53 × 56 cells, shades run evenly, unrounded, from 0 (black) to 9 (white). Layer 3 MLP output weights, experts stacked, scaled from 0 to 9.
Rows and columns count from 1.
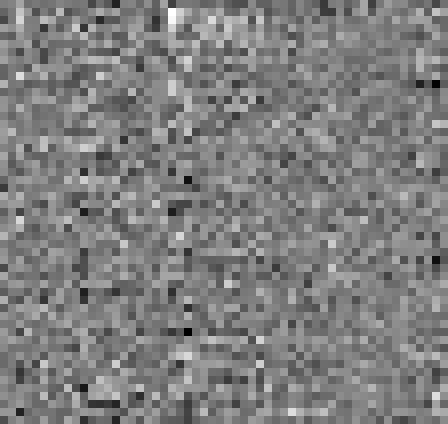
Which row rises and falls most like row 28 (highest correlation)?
1
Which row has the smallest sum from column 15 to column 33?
42
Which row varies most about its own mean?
3
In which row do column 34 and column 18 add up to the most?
49
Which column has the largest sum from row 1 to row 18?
22
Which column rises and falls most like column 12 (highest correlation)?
15
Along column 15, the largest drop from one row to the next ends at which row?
51
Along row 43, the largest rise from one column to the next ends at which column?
33
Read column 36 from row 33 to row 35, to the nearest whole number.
4 4 3
